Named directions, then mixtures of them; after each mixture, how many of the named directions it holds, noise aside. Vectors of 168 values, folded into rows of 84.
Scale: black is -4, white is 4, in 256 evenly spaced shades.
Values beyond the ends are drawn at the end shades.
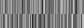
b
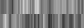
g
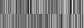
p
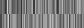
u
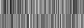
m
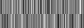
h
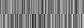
one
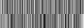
three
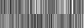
three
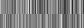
one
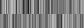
four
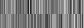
one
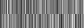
four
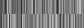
one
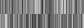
two
